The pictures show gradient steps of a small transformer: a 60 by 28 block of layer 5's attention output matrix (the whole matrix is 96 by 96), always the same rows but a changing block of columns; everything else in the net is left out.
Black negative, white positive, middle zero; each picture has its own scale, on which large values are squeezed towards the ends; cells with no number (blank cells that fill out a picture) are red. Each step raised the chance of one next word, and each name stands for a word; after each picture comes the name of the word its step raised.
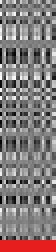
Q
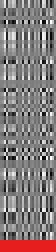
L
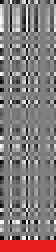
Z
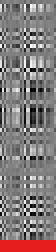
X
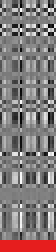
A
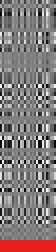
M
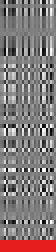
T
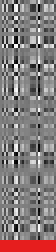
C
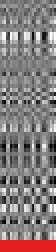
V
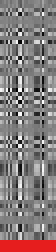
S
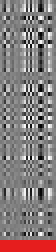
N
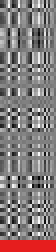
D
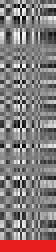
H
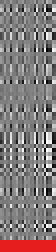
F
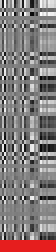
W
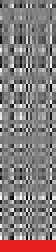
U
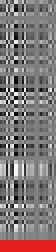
S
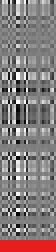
X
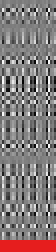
S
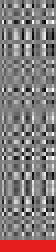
L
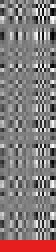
H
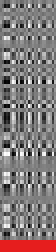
A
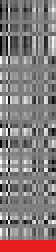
T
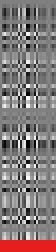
M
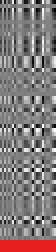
T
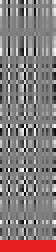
T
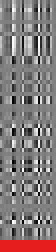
T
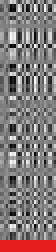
C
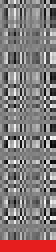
M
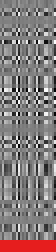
S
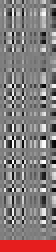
M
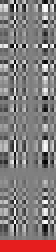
C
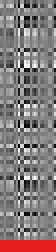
H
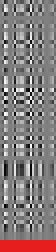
S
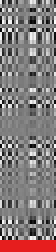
Z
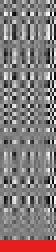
Q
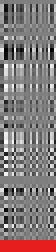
F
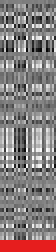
F
